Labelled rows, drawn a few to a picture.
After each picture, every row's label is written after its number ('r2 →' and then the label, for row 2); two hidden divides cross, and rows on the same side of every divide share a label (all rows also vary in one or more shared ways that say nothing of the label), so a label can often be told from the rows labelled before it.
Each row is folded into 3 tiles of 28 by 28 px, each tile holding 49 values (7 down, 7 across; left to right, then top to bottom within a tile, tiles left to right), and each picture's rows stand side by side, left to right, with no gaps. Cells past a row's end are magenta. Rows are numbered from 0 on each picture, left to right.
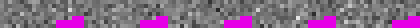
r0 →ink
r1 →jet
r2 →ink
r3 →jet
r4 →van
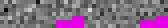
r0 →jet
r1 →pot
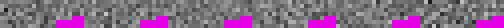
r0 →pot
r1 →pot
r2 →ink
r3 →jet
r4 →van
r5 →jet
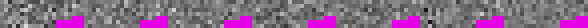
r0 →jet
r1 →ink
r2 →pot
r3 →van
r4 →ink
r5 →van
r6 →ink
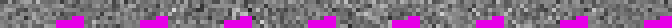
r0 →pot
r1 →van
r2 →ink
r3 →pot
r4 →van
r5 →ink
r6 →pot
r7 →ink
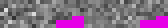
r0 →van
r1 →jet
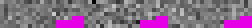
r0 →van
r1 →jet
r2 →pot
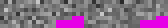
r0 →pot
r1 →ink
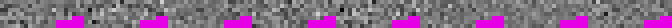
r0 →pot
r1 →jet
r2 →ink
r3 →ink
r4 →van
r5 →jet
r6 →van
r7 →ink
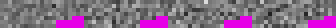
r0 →ink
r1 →van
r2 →pot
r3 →ink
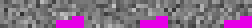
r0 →ink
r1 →pot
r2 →pot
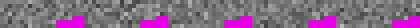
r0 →pot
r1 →pot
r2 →pot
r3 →ink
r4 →jet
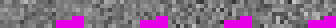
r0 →pot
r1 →pot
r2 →jet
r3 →pot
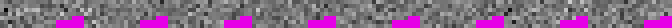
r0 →van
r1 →pot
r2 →jet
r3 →jet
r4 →pot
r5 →ink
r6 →jet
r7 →ink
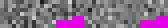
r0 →van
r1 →van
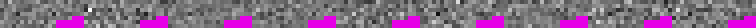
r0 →ink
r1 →jet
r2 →ink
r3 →ink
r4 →van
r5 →jet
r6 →van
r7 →ink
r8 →pot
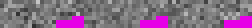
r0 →jet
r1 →jet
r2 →jet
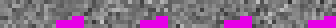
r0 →van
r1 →jet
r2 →jet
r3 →jet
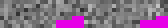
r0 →pot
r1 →ink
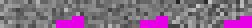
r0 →van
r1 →pot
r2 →van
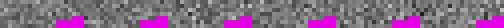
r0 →ink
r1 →pot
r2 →ink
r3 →ink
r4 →ink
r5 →jet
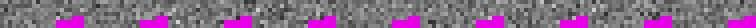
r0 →jet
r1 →pot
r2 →ink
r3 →pot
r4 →ink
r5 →ink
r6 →van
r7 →ink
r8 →ink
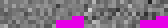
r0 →jet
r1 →pot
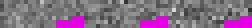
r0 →pot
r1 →van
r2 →pot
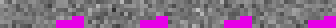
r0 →ink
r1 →ink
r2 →jet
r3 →jet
